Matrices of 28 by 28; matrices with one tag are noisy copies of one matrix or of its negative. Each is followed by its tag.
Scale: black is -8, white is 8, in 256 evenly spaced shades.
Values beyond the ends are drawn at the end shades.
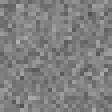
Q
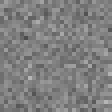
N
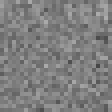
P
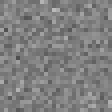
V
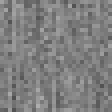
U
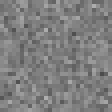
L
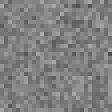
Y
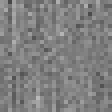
U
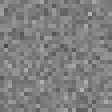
N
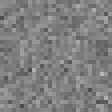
L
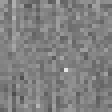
U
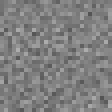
V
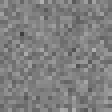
N
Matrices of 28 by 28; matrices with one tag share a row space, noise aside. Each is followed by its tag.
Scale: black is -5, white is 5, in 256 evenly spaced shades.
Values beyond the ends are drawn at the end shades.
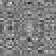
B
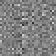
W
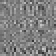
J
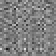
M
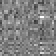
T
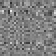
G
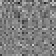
W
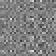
J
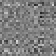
T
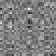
B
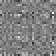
W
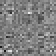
B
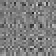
J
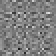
M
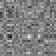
B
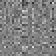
W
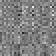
W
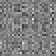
W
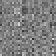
W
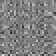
G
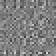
J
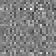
J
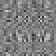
M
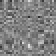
B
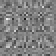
M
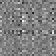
W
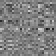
B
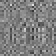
J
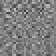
M
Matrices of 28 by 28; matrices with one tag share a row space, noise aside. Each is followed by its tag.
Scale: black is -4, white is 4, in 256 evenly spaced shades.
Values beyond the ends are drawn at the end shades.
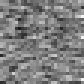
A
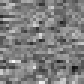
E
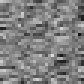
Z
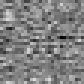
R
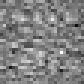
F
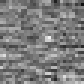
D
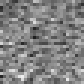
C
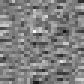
Z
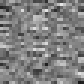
Z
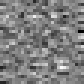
Z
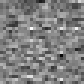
F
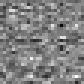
F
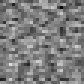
F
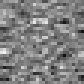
Z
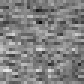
E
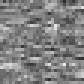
D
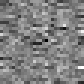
Z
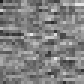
D
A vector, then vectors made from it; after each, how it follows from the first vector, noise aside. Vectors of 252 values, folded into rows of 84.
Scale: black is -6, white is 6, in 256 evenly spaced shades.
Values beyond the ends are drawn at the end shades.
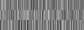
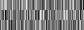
wrapped around, scaled up.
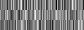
reversed, scaled up.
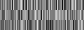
reversed, scaled up.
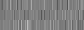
negated, partly zeroed.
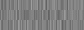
negated, shrunk.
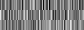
wrapped around, scaled up.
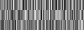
reversed, scaled up.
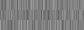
negated, shrunk.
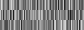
wrapped around, scaled up.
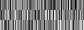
wrapped around, negated, scaled up.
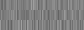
negated, shrunk.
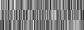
wrapped around, scaled up.
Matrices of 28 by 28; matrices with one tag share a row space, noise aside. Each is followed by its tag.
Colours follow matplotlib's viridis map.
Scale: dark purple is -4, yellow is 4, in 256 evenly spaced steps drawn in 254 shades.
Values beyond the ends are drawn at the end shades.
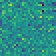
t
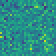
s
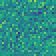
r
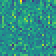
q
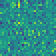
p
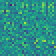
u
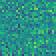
r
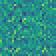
q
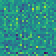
u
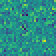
u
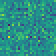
p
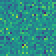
u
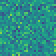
p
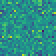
t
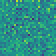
p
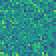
s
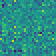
t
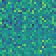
t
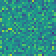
t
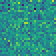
p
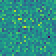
q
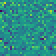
s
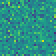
p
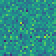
u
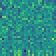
t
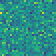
s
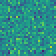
p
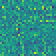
r
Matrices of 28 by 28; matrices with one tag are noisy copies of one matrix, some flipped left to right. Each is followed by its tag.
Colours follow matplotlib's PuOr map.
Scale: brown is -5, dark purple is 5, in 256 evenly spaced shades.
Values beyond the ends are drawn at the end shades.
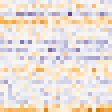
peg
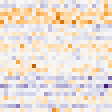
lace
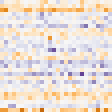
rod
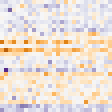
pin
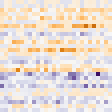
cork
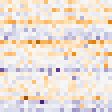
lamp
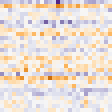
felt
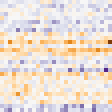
pin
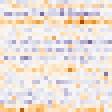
peg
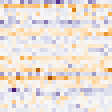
felt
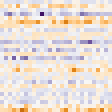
peg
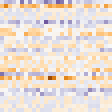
felt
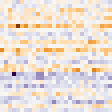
cork
